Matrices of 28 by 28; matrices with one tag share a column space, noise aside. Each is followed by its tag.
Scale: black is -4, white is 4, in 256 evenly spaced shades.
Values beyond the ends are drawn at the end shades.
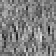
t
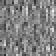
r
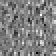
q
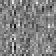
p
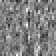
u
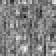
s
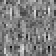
s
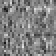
p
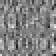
p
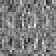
p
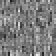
u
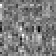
t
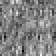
s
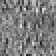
p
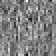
u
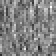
r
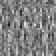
u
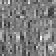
s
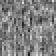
u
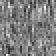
r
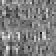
s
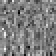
u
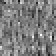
s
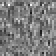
q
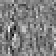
t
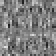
p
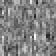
s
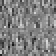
p
